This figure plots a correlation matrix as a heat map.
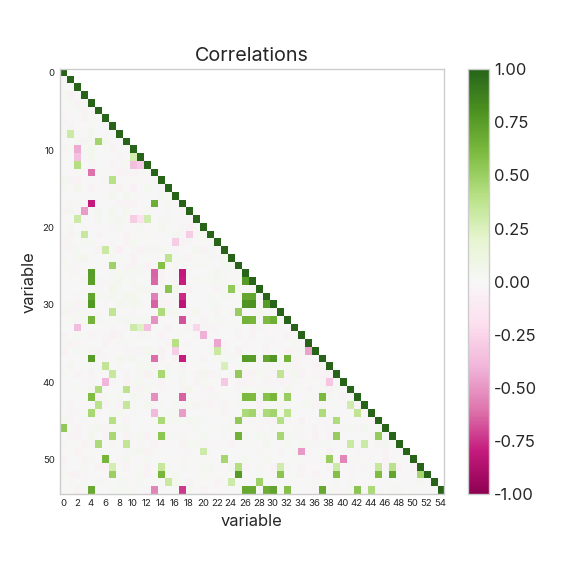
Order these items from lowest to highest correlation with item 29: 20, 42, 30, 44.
20, 44, 42, 30
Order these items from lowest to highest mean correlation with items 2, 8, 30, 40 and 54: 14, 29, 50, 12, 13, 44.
13, 50, 14, 12, 44, 29
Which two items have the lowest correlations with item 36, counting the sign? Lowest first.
35, 16
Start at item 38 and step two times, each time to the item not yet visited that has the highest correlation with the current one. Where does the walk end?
6
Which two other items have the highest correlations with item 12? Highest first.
2, 19
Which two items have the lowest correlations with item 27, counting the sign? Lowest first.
17, 13
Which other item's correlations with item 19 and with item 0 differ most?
46
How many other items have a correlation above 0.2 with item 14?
8
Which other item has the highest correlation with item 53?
28
